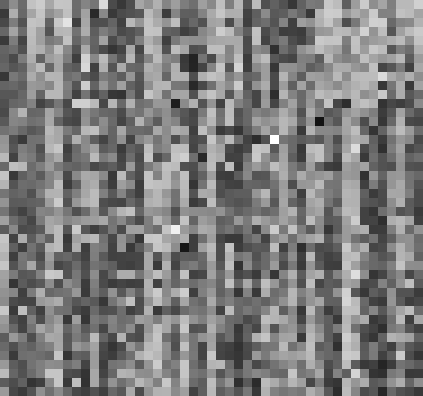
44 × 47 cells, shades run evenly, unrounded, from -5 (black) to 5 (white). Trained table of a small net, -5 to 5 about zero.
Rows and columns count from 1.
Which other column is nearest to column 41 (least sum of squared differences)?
47
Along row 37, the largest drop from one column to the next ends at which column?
22
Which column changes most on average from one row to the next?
15
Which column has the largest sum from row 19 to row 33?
39
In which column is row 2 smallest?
11
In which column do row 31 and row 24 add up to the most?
40
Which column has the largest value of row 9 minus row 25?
43
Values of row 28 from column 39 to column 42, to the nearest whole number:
3 1 2 -2
